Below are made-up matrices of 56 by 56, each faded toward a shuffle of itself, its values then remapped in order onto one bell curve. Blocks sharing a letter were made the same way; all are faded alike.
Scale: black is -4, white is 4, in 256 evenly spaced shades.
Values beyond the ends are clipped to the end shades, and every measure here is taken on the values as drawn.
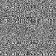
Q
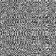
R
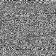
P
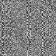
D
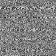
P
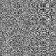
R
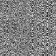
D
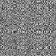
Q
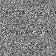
P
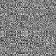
Q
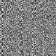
D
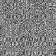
R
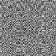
R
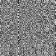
D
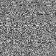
P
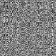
D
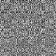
Q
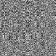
R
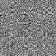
R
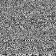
P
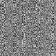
D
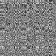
R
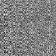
D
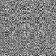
R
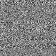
P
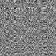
R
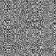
D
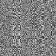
D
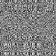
Q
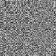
Q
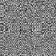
Q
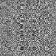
Q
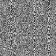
D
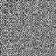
Q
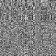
Q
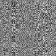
D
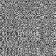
R
